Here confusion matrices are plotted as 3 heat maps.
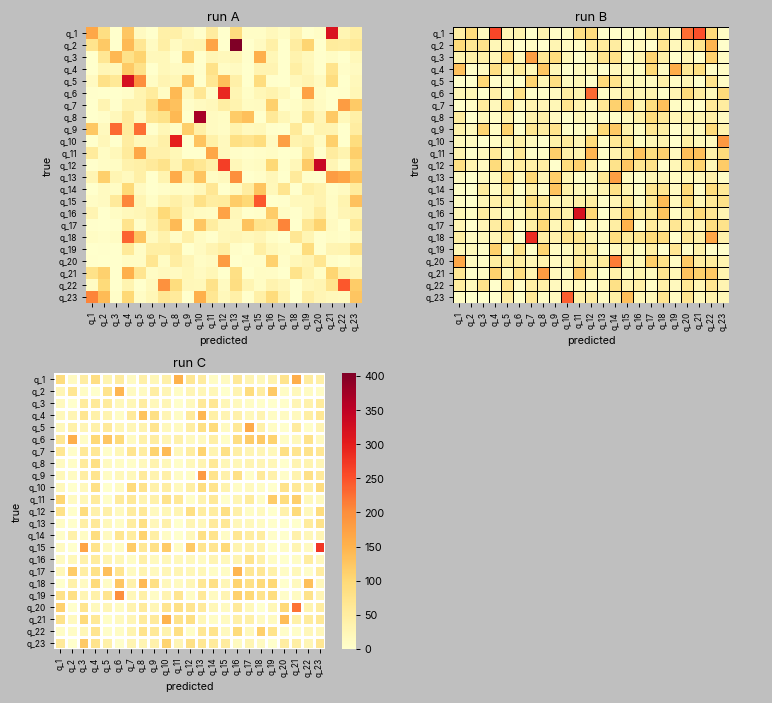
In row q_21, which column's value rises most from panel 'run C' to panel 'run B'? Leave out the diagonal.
q_8
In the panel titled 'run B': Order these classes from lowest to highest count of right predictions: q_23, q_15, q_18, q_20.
q_23, q_15, q_18, q_20
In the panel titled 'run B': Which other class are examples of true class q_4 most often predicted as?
q_19
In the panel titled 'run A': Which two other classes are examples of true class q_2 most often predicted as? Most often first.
q_13, q_11
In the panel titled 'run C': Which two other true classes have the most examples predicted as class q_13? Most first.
q_9, q_4
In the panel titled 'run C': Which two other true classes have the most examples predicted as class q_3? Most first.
q_15, q_23
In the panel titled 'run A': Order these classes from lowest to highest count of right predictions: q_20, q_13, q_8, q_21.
q_20, q_21, q_8, q_13
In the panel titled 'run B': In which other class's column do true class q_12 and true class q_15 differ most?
q_18
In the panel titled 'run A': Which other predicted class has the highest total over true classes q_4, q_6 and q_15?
q_12
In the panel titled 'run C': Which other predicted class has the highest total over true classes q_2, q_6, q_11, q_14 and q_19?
q_17
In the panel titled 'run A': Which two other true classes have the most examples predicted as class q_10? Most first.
q_8, q_23
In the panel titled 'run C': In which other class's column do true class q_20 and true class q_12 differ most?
q_21
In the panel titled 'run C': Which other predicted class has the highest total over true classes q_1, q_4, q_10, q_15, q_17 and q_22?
q_23
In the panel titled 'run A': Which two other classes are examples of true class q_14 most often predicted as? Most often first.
q_15, q_4
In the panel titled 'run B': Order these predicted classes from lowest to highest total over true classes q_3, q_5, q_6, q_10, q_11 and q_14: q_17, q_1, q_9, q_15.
q_1, q_15, q_17, q_9
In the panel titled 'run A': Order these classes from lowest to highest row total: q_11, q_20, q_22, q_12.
q_20, q_11, q_22, q_12
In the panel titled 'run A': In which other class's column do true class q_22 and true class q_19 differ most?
q_7
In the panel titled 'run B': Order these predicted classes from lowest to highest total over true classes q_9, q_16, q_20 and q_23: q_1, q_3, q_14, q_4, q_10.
q_4, q_3, q_1, q_10, q_14
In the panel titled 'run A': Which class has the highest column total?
q_4
